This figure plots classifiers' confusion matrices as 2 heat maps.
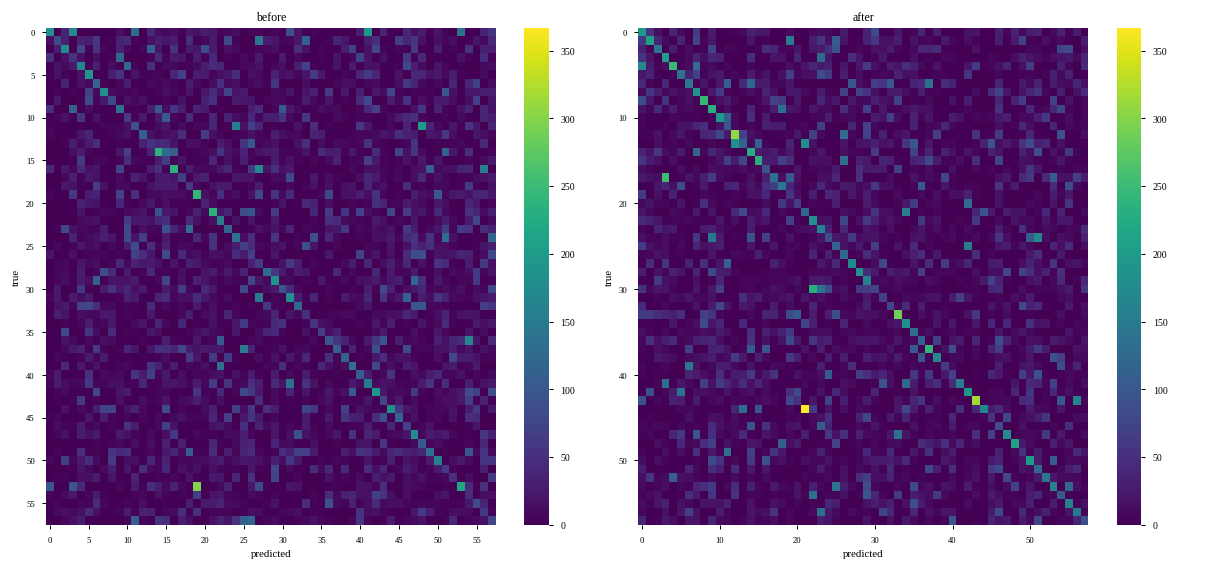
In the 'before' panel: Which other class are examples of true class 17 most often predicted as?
31
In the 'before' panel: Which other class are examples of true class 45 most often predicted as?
43
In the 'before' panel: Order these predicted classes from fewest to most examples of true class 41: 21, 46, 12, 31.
46, 12, 21, 31
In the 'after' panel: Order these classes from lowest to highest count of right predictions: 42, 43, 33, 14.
42, 14, 33, 43
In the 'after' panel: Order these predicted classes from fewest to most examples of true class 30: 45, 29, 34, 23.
34, 45, 29, 23
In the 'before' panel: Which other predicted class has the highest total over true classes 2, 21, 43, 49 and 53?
19
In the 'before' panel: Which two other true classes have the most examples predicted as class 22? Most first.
39, 36
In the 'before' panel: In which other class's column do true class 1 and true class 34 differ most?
27
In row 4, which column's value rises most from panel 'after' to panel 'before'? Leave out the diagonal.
10
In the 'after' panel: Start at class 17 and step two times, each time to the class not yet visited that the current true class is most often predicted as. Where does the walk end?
23
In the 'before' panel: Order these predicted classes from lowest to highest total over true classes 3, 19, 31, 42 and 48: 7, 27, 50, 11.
7, 11, 50, 27
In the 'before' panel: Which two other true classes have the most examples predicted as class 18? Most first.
23, 49
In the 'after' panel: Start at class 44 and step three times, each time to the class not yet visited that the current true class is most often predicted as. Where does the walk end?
8
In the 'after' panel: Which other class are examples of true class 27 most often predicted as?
11
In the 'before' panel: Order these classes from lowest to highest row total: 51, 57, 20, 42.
20, 51, 57, 42
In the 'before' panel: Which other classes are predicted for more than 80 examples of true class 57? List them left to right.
11, 25, 26
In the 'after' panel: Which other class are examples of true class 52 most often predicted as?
4
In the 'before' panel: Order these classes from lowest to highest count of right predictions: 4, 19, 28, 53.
28, 4, 53, 19
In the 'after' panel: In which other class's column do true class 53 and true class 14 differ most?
25
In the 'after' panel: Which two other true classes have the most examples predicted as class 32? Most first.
6, 10
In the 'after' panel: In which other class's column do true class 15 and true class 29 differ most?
26
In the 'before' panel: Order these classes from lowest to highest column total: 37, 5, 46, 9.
37, 9, 5, 46
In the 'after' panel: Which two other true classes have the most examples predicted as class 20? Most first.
33, 42
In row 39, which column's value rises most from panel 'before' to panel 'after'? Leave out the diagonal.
6
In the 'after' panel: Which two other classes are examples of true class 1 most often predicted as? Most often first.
19, 25
